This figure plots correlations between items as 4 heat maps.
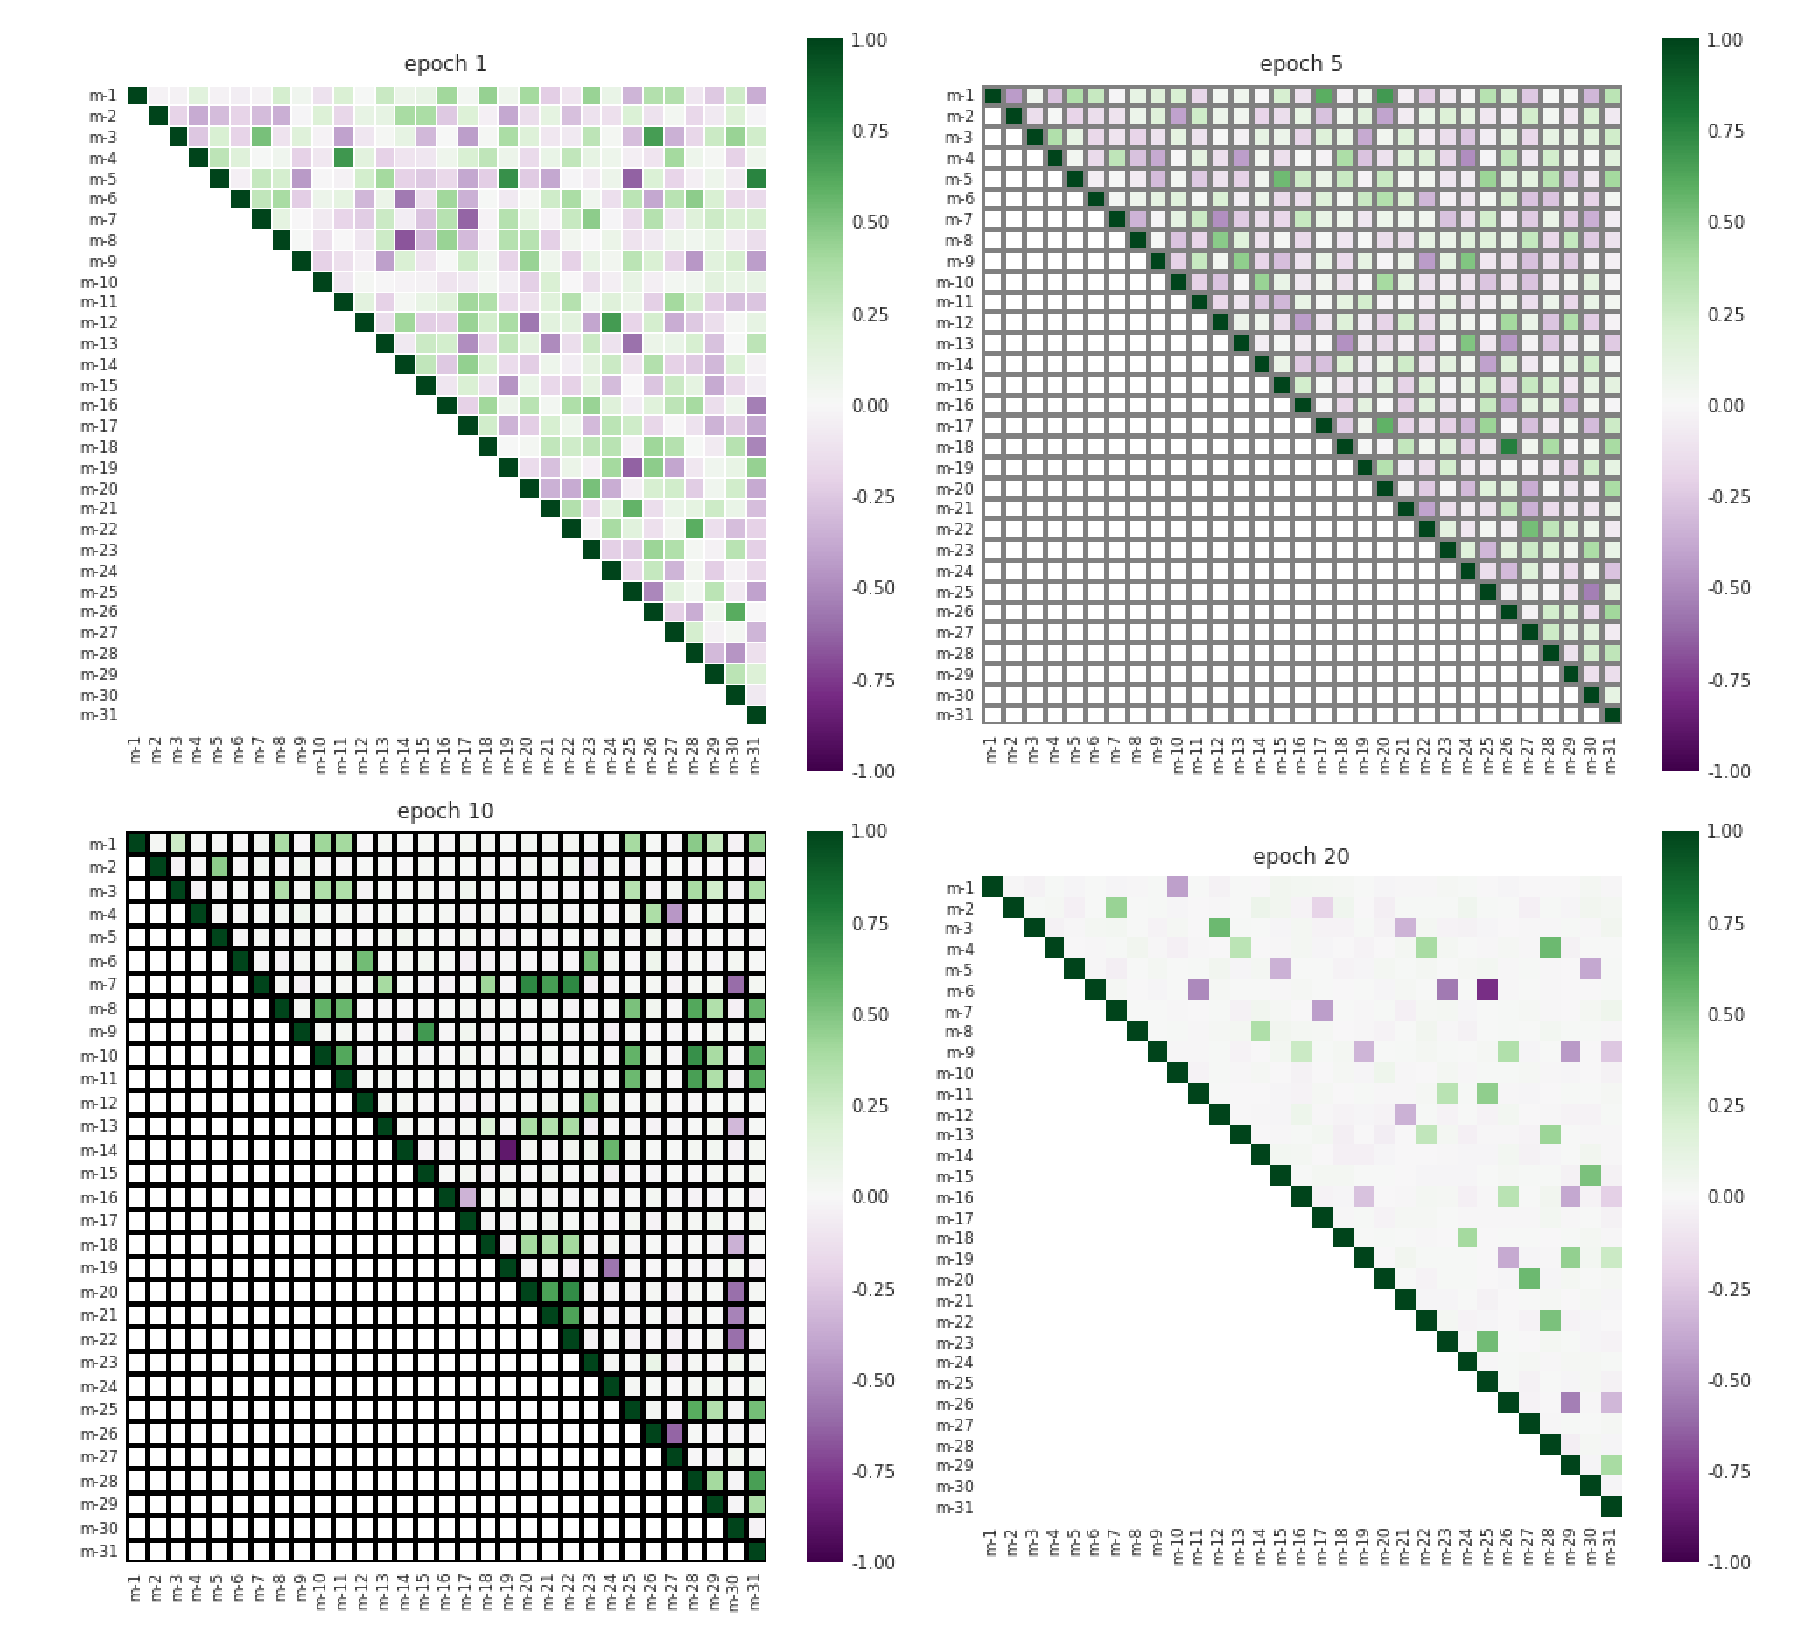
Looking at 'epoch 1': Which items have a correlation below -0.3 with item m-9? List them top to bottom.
m-5, m-13, m-28, m-31
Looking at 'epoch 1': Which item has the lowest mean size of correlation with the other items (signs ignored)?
m-10
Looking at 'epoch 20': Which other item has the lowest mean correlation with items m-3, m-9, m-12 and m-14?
m-21
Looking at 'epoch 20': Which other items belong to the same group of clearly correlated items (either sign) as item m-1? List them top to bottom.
m-10
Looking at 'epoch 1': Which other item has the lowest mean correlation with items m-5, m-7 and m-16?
m-17
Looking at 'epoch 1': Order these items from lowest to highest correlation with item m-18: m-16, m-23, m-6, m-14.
m-6, m-14, m-23, m-16
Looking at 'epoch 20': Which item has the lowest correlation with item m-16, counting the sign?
m-29
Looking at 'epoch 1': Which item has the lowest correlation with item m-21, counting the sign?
m-13
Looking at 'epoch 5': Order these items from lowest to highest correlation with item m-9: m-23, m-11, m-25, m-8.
m-25, m-8, m-23, m-11
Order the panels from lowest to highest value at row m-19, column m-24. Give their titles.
epoch 10, epoch 5, epoch 20, epoch 1
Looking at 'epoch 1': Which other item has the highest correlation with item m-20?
m-23
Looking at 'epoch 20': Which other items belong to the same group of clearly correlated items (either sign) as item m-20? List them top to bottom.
m-27
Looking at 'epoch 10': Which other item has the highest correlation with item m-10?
m-28
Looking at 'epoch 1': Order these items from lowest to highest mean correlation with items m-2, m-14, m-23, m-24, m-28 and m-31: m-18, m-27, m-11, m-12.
m-27, m-11, m-18, m-12
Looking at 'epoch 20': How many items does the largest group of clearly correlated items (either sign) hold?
6
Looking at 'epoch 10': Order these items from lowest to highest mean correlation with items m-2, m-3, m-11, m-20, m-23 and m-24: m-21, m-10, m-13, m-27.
m-27, m-13, m-21, m-10
